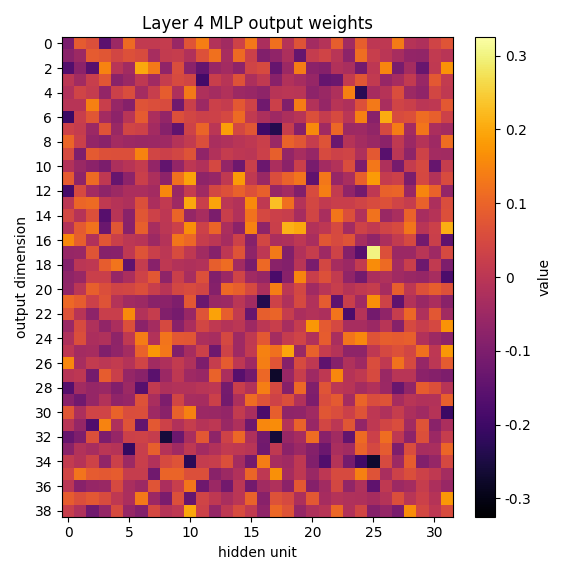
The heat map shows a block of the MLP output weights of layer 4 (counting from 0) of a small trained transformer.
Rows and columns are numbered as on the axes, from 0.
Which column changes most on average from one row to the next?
17
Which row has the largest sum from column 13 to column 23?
13
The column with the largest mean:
10
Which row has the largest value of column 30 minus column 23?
22
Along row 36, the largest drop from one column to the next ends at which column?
11
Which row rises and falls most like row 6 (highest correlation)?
32
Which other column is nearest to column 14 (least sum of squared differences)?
30
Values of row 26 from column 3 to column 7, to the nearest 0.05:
0 0 0 0.05 -0.05
